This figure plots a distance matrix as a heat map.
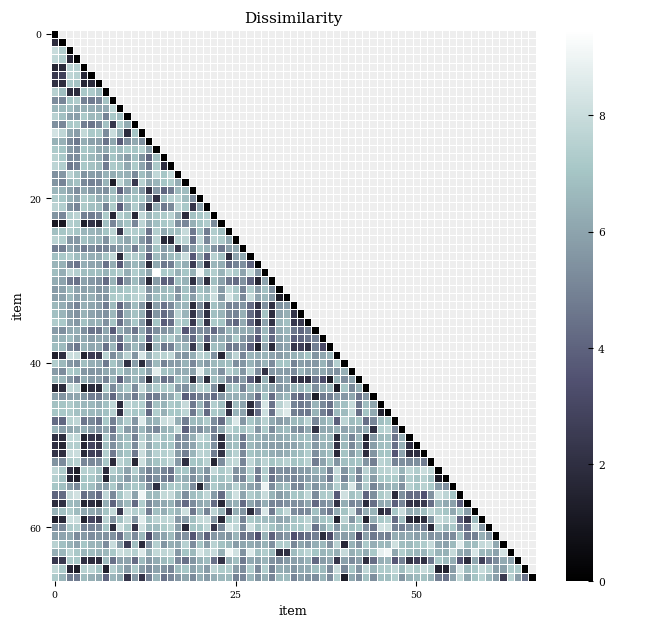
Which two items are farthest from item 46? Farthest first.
63, 32
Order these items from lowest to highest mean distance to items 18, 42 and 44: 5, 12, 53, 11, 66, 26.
11, 5, 66, 26, 53, 12
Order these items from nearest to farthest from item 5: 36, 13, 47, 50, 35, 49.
49, 50, 36, 47, 13, 35
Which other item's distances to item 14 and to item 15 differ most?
25
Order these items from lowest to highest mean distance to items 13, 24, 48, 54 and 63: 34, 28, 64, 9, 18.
28, 34, 9, 64, 18
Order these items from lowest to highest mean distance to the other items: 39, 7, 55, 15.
39, 7, 15, 55
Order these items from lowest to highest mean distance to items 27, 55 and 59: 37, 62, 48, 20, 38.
20, 38, 37, 48, 62
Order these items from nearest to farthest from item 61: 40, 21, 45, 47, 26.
21, 26, 45, 40, 47
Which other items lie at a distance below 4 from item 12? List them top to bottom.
10, 40, 62, 66
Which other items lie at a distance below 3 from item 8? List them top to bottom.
11, 18, 22, 52, 60
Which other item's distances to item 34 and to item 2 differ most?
65
